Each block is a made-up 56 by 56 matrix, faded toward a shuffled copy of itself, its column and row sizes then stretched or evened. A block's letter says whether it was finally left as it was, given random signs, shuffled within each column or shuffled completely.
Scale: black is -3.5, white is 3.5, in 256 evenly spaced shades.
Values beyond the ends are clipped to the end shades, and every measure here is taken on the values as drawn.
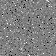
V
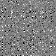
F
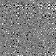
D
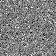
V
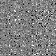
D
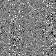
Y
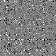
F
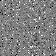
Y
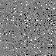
F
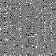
D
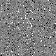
Y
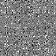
D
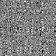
D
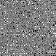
D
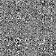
F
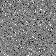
V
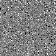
Y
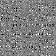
D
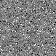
V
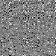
D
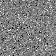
V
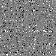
F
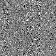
Y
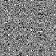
D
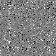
F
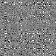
D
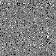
F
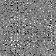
D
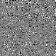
F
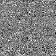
F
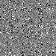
F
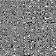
F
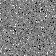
V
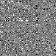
D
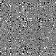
D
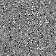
Y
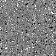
Y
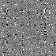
F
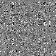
F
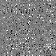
D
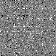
F
